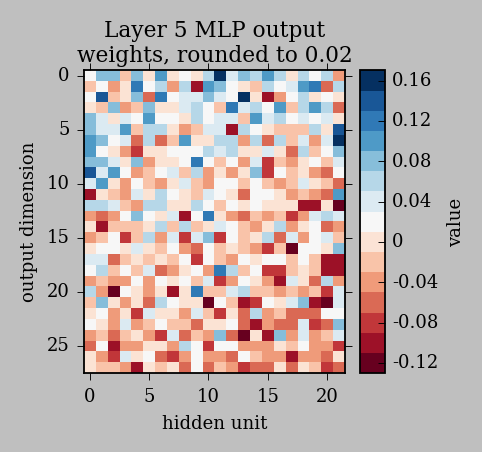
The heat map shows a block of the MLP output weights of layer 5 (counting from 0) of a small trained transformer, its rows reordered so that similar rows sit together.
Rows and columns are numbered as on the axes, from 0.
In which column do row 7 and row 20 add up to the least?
2
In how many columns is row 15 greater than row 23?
12
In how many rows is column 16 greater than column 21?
11
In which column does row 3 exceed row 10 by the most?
16
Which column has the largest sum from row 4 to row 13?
0
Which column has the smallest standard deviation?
7
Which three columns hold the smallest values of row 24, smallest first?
13, 15, 6
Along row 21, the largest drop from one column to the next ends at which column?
19
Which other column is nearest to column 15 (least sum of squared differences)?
17
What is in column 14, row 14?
-0.04
